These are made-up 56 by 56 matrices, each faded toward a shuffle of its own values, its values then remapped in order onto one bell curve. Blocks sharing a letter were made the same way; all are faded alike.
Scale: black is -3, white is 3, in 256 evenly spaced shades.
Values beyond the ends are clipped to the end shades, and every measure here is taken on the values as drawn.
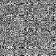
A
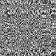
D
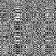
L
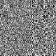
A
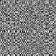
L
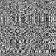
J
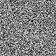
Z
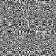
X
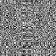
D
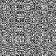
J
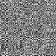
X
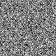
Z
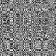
L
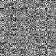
X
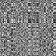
L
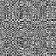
L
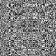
X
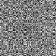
J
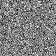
Z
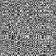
J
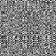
J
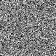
Z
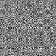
J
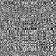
D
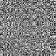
J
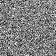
Z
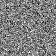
Z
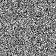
Z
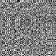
J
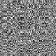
D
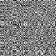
L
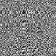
J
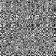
X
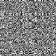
A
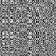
L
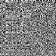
X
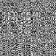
X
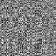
J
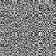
L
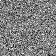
Z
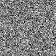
Z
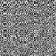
L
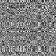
L
